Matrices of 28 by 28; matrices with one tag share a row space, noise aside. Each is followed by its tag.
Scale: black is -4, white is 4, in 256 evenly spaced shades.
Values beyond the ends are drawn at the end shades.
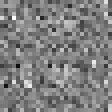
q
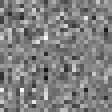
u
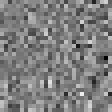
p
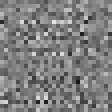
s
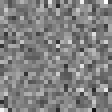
p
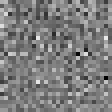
s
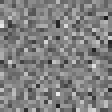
p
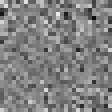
p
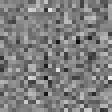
p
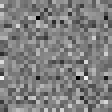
s
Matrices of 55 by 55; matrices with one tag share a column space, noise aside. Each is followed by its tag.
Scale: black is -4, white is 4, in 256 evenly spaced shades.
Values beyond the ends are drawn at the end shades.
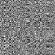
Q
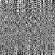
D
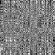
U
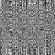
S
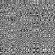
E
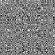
E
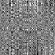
S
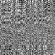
D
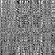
U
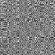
Q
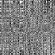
U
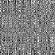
U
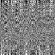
D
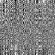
D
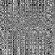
S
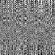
D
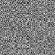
Q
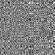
Q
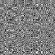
E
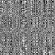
U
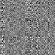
Q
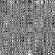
U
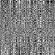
U
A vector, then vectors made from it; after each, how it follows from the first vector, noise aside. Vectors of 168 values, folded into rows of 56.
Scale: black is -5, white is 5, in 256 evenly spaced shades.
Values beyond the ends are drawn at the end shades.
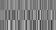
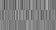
reversed, shrunk.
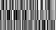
wrapped around, scaled up.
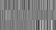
negated, partly zeroed.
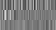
wrapped around, partly zeroed.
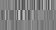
wrapped around, partly zeroed.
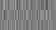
reversed, negated, shrunk.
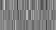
reversed, negated, partly zeroed.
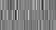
wrapped around, negated, partly zeroed.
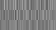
reversed, negated, shrunk.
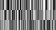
wrapped around, scaled up.
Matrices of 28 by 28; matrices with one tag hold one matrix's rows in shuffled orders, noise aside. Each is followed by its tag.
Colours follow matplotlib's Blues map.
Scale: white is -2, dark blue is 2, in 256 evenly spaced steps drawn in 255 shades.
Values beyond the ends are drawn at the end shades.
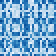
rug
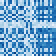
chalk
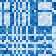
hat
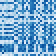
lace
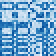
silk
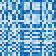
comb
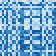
comb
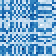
hat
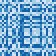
comb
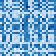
rug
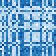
comb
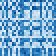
comb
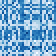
comb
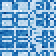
silk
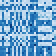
hat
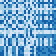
chalk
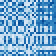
chalk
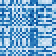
hat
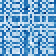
rug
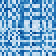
comb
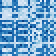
silk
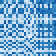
chalk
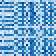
lace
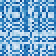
rug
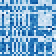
hat
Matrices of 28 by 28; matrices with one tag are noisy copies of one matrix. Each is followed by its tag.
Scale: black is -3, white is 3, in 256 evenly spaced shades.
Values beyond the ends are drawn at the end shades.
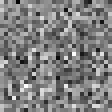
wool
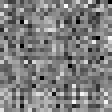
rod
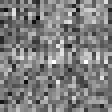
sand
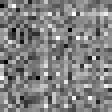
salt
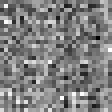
rod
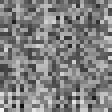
rod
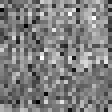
sand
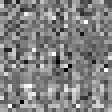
wool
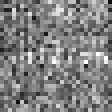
sand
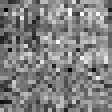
sand
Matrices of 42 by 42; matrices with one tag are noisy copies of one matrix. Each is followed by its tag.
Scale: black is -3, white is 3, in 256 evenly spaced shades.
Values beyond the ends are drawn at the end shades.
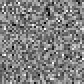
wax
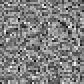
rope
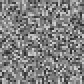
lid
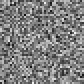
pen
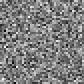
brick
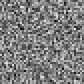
wax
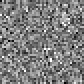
lid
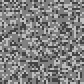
rope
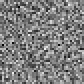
wax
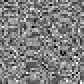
rope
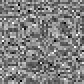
rope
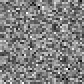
brick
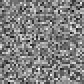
pen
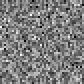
lid
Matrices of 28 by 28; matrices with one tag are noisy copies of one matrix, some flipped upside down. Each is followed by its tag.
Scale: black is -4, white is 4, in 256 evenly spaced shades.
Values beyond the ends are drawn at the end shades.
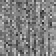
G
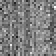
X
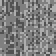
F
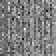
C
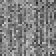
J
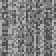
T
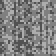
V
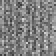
G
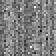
V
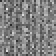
G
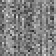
V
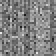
X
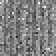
G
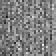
C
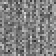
G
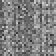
V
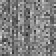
X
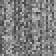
V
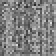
V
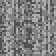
V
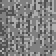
C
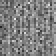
C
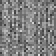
J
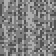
J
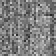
X
